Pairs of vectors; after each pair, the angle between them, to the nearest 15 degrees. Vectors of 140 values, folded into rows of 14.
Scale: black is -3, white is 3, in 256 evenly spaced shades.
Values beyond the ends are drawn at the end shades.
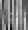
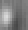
105 degrees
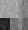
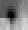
135 degrees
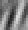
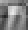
120 degrees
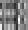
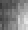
75 degrees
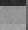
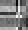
75 degrees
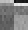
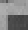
105 degrees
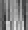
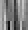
135 degrees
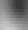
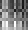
45 degrees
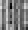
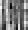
30 degrees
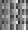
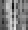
60 degrees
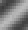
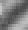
165 degrees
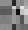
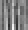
105 degrees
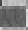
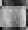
150 degrees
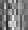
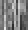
60 degrees
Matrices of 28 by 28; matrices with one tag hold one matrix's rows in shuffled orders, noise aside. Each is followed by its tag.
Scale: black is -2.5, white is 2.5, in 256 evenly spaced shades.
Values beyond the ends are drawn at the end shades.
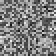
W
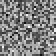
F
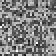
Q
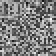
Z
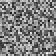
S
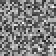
F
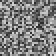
F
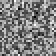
F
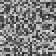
W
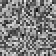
Z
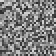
S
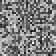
Z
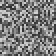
S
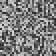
S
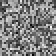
Z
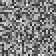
S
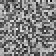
W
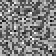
F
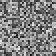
Z
